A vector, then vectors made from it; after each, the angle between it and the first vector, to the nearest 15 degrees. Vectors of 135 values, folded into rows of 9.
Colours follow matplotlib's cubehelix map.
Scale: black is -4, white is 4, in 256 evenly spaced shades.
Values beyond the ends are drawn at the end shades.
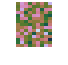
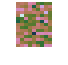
75 degrees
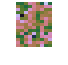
135 degrees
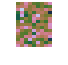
60 degrees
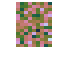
165 degrees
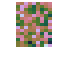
45 degrees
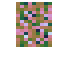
120 degrees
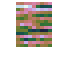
90 degrees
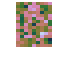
90 degrees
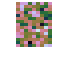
45 degrees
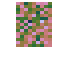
90 degrees
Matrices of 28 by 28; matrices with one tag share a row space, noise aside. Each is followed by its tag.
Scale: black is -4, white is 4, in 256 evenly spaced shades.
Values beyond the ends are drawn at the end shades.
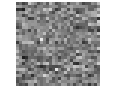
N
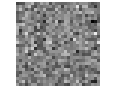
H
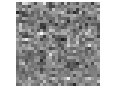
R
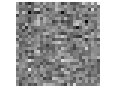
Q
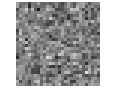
Q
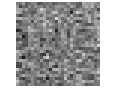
N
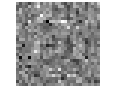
Q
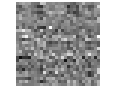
R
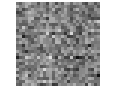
N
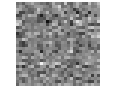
N
